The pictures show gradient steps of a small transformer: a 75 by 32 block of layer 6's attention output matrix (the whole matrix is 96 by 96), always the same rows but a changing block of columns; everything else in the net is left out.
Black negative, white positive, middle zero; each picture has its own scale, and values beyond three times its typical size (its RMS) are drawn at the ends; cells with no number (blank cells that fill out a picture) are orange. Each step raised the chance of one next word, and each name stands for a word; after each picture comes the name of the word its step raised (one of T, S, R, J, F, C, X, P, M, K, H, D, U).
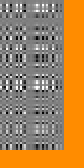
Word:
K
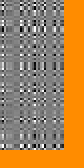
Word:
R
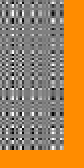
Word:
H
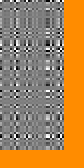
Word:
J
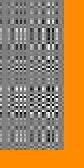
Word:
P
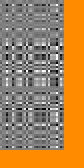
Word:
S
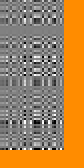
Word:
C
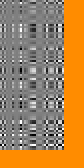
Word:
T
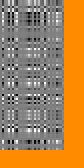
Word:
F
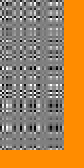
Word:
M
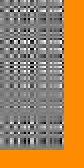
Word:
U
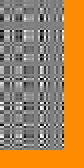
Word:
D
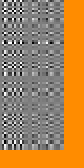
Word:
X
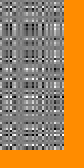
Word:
T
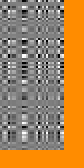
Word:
U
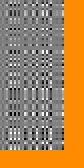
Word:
H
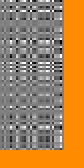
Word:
U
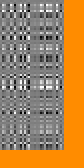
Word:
K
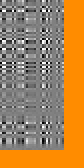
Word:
U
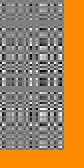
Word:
S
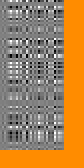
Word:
U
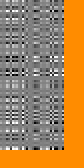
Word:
C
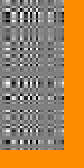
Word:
F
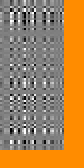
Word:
F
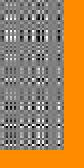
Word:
D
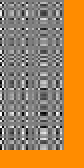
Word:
H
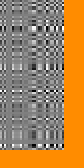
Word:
R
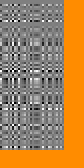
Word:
S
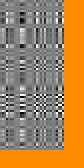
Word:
P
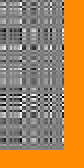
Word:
P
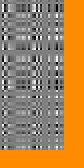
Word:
K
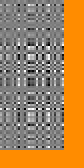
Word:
S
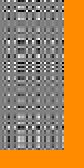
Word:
U
